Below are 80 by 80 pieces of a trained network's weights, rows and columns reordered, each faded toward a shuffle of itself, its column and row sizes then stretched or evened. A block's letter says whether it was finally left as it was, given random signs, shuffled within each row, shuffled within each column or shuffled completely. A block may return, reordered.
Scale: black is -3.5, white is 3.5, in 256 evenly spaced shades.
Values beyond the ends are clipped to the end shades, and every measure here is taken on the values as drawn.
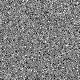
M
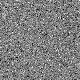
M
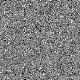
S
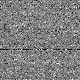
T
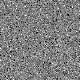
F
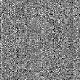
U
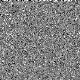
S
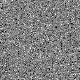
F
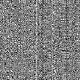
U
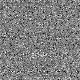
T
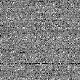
U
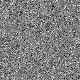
M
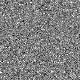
T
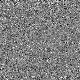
T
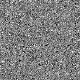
S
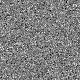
M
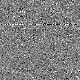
S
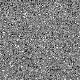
T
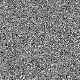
T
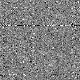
S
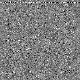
S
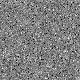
M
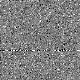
S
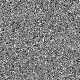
M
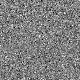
T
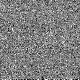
T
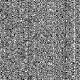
U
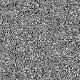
S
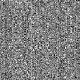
U
